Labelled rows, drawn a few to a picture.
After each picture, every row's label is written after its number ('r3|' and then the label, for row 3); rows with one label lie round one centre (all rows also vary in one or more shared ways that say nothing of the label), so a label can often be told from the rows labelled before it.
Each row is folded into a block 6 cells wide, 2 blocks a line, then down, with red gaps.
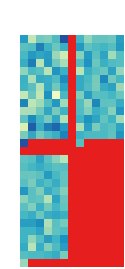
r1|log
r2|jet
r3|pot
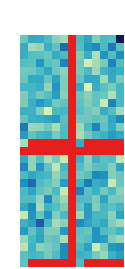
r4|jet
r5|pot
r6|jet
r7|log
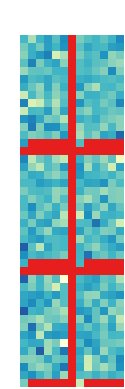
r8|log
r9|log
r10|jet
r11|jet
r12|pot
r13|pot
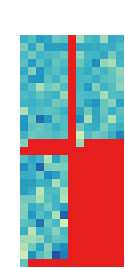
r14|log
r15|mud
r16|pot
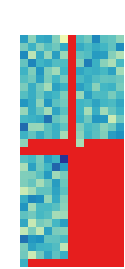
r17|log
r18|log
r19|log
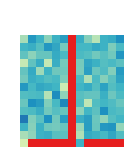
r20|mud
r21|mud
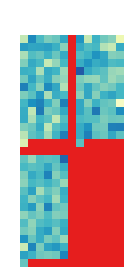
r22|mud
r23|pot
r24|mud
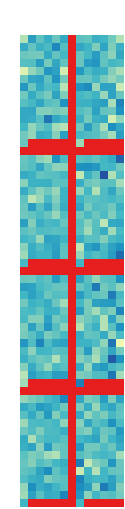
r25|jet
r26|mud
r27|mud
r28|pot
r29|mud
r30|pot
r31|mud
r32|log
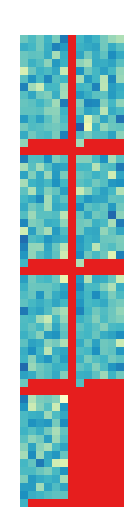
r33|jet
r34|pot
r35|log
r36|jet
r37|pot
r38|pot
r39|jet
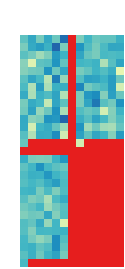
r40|pot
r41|jet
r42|pot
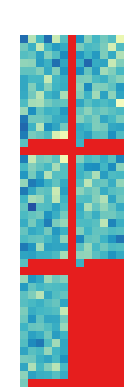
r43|pot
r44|log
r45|mud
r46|pot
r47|jet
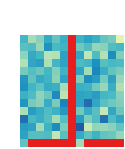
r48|mud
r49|log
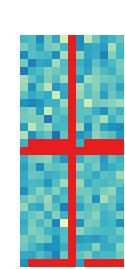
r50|log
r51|pot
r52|pot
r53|log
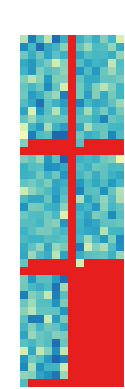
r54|mud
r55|log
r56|jet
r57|pot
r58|log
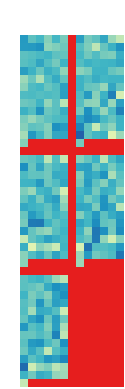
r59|pot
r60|jet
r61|jet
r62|mud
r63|jet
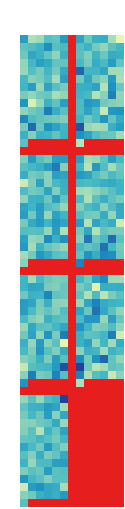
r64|mud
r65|pot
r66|mud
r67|jet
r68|pot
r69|log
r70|mud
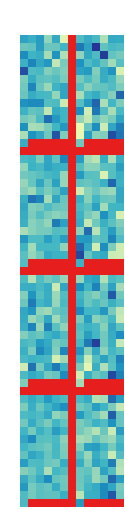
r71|log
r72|pot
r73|log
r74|jet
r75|mud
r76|pot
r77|log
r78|mud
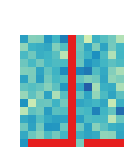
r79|log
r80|mud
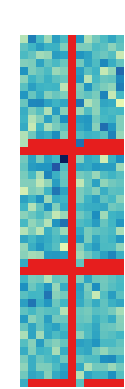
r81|mud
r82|log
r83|log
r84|mud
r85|jet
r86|jet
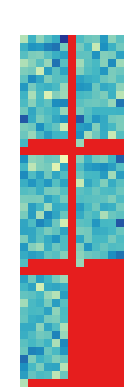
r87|mud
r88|mud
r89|jet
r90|mud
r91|mud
